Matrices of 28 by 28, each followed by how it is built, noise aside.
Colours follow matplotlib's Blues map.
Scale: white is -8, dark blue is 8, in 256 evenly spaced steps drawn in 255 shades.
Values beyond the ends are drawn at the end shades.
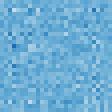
low rank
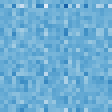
low rank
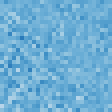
lower triangular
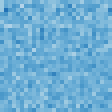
repeating columns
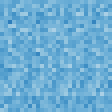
repeating columns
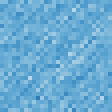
Hankel
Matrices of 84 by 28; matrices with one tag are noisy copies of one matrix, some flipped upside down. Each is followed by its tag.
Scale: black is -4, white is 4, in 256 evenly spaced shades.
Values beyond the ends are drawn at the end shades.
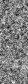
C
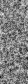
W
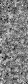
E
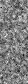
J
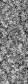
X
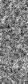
C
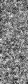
E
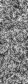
J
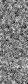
C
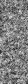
E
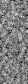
X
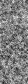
C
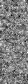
E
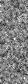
J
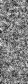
E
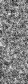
E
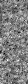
E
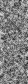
W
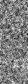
C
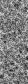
W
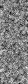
W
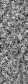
X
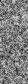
C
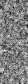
W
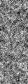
J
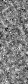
X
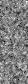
J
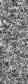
E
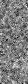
C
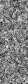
J
